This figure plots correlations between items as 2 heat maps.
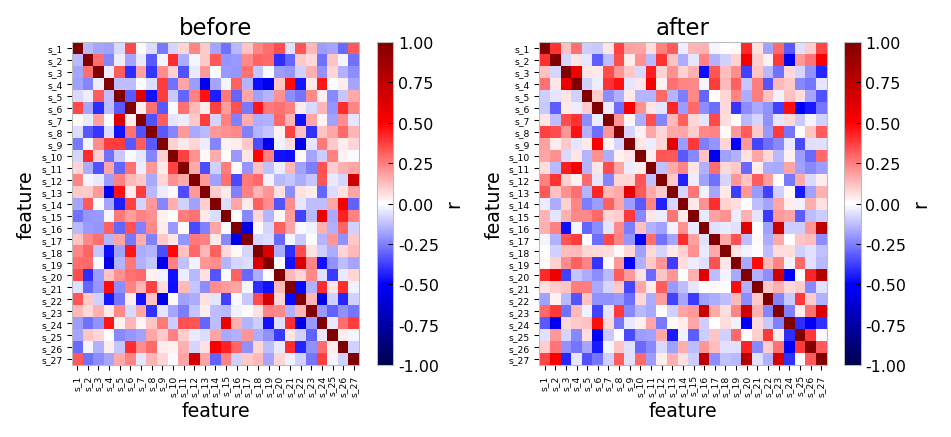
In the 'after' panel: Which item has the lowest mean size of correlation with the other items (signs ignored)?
s_18
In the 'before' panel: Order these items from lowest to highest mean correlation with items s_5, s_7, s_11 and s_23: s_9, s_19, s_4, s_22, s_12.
s_22, s_19, s_4, s_12, s_9
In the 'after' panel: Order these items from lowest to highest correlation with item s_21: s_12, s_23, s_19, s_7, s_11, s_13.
s_13, s_7, s_11, s_23, s_12, s_19
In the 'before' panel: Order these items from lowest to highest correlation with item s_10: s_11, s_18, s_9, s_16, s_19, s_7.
s_16, s_7, s_9, s_19, s_11, s_18
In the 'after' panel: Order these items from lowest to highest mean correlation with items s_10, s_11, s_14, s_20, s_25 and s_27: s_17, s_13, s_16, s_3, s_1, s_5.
s_5, s_3, s_17, s_13, s_1, s_16
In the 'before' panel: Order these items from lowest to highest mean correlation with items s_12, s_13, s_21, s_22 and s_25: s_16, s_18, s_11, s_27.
s_16, s_11, s_18, s_27
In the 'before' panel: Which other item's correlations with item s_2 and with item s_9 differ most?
s_19
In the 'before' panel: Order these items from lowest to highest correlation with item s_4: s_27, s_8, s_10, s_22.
s_22, s_10, s_27, s_8
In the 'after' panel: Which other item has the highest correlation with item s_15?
s_9
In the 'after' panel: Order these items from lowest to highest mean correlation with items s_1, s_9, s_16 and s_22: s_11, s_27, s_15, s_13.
s_11, s_15, s_13, s_27
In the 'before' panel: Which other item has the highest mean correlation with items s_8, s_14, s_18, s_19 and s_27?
s_6
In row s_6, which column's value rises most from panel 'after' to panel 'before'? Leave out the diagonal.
s_26
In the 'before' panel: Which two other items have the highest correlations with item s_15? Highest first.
s_24, s_26
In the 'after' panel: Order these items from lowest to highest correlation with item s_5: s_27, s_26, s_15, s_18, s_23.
s_27, s_26, s_23, s_18, s_15
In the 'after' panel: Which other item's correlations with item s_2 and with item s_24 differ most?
s_20
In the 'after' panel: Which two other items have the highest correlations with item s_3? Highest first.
s_4, s_11
